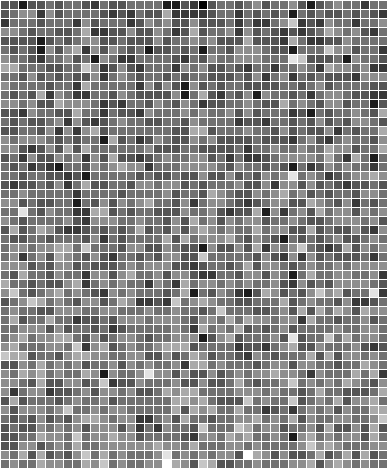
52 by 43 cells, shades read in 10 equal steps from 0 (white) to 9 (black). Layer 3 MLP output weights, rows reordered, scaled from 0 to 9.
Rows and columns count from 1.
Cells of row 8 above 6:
8
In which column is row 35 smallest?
25
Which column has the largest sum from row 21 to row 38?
9
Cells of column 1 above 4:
33
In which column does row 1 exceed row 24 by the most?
3
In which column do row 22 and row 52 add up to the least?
19
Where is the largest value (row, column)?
1, 23
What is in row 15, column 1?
6
